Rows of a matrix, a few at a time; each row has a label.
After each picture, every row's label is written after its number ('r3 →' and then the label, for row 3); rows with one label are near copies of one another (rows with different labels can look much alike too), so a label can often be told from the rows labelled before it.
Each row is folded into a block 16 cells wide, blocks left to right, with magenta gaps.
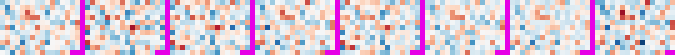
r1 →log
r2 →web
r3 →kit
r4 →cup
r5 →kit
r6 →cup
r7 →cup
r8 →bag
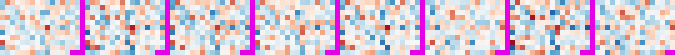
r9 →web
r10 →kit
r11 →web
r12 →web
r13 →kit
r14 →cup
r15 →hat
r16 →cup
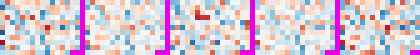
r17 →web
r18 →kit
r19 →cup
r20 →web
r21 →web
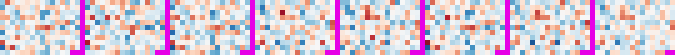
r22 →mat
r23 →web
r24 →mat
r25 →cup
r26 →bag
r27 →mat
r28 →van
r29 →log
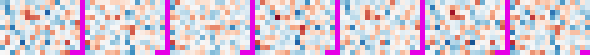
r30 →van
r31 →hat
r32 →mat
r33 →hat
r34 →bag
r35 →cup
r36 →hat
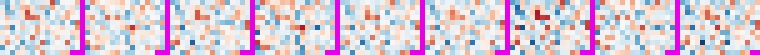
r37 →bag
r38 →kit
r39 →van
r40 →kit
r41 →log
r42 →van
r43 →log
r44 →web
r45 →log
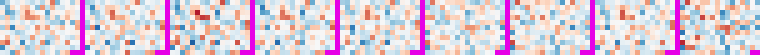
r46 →van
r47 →cup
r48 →cup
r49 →log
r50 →bag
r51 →kit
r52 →web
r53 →van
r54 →mat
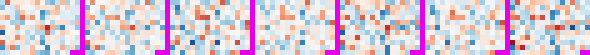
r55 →kit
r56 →mat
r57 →cup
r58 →bag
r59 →web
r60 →van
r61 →mat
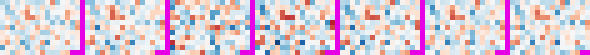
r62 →cup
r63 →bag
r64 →mat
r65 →cup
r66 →cup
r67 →log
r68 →van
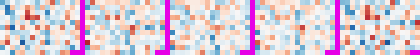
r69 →log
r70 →web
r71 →kit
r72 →kit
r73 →bag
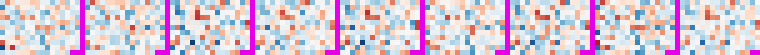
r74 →mat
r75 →web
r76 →van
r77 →cup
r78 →cup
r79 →hat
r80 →cup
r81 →mat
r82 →van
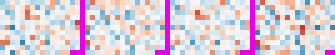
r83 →van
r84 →web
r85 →cup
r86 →hat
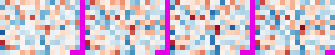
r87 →kit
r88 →web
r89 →hat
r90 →web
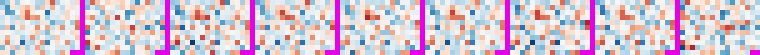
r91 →log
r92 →web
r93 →log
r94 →log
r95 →van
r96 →log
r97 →cup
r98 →van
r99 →mat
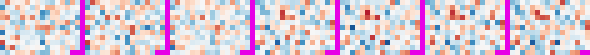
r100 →mat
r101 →web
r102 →web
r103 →van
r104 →bag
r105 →bag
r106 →cup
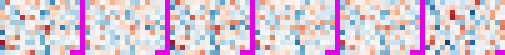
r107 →hat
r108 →web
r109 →mat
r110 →mat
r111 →mat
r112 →log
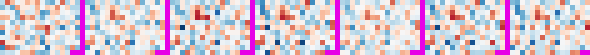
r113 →kit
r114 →van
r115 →bag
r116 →van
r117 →log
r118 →cup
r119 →log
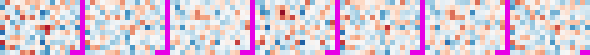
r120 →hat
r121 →hat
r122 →cup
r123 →bag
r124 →web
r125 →log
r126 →web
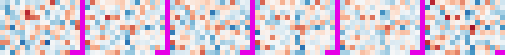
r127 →cup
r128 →hat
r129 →web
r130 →kit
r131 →mat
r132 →hat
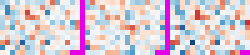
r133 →cup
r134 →kit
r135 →van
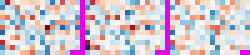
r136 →web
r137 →mat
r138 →hat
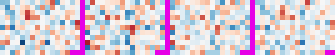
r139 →van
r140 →hat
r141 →web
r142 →bag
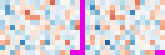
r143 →cup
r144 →log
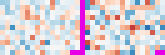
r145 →bag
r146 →web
